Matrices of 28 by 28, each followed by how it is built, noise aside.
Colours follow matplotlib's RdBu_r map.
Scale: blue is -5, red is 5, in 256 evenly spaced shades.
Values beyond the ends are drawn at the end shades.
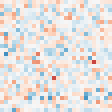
repeating columns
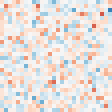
noise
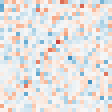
noise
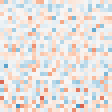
repeating columns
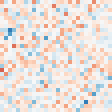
Hankel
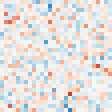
noise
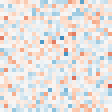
noise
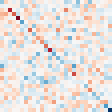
diagonal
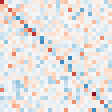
diagonal
